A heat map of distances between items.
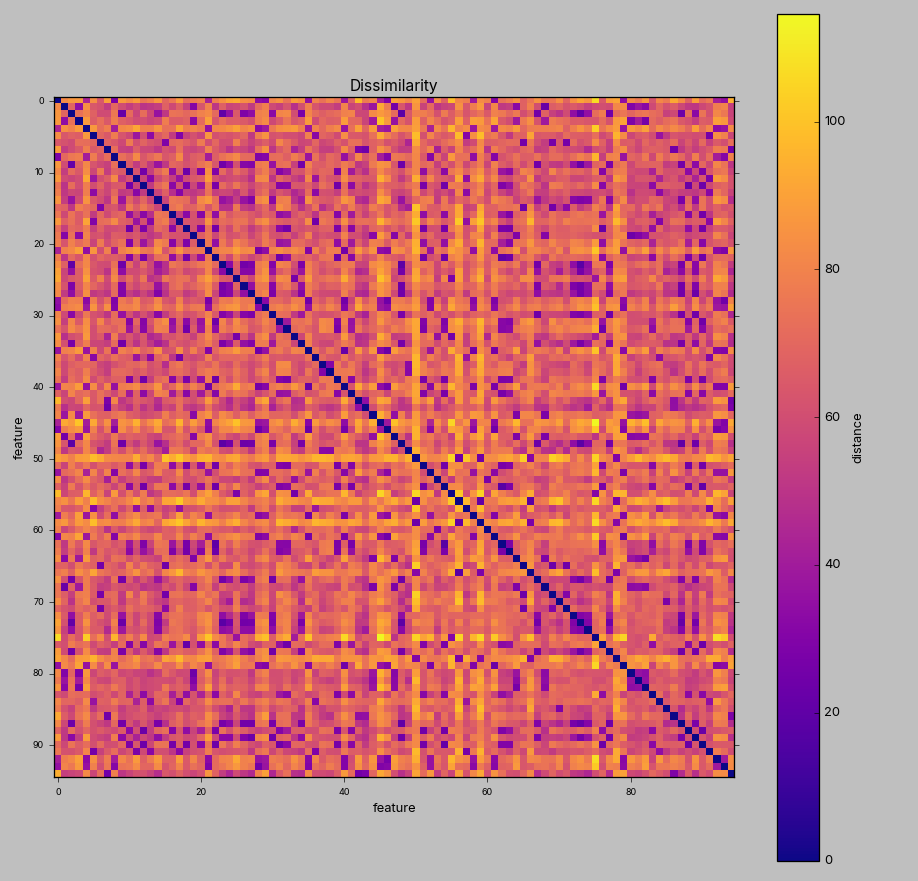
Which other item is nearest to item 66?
56
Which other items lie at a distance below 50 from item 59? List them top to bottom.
50, 56, 66, 78
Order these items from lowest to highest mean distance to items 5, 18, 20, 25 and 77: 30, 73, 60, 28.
30, 73, 60, 28
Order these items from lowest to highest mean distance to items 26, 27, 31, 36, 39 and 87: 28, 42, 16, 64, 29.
16, 42, 64, 28, 29
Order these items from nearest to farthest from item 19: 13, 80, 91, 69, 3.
80, 3, 13, 91, 69
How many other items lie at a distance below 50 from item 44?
9
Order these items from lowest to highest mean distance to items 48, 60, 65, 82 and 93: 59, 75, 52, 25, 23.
23, 52, 25, 75, 59
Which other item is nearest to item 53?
60
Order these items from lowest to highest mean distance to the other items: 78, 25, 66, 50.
25, 66, 78, 50
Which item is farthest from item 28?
75
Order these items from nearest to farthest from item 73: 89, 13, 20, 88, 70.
89, 70, 13, 88, 20
